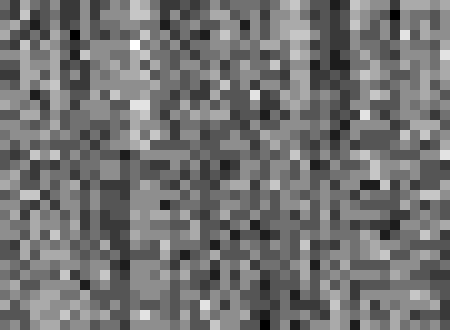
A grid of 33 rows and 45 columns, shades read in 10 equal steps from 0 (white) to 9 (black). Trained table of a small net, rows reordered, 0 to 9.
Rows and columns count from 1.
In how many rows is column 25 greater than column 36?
12
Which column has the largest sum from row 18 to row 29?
13
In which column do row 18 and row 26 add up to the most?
19
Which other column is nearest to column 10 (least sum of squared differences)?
7
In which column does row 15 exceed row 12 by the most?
37
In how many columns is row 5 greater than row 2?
9
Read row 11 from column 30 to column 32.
3 4 6
